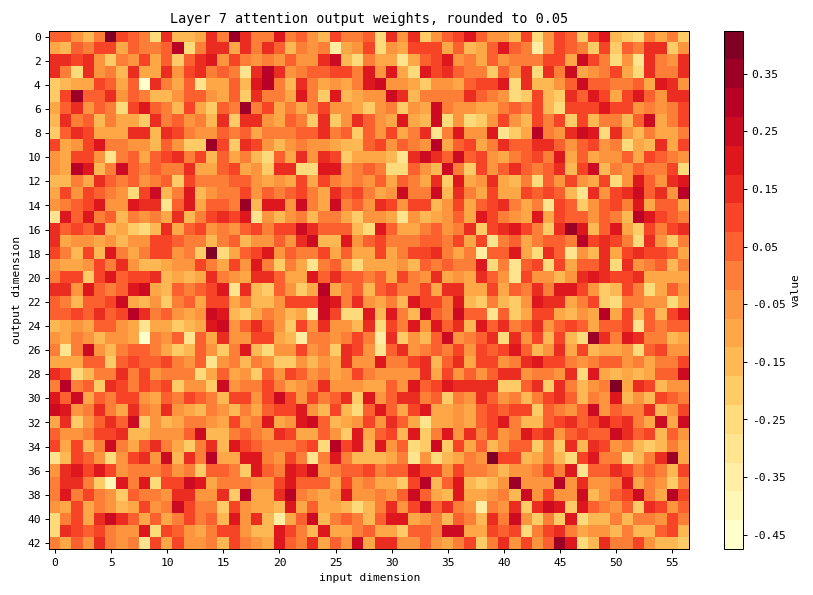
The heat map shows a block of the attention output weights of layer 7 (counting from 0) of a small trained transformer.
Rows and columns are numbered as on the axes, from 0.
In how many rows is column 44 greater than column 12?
24
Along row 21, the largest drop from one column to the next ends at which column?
16
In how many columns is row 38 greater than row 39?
28
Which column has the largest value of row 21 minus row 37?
5
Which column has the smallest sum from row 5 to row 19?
27
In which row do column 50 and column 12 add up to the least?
1
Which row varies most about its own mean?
35
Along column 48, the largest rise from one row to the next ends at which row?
25
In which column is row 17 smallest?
39
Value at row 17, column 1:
-0.1
